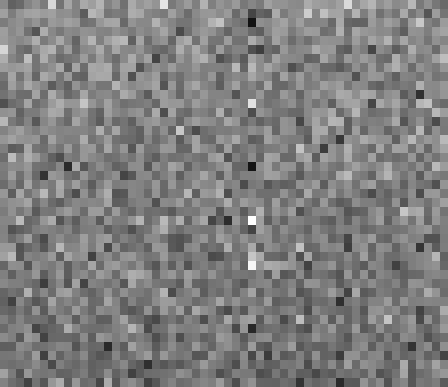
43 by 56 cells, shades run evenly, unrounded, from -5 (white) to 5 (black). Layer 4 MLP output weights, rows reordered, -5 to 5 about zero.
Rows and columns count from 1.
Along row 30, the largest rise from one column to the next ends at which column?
33
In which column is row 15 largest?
25
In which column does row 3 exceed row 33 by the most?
32
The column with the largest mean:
31
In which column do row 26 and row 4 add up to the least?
21
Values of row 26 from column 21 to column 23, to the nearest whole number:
-2 0 1
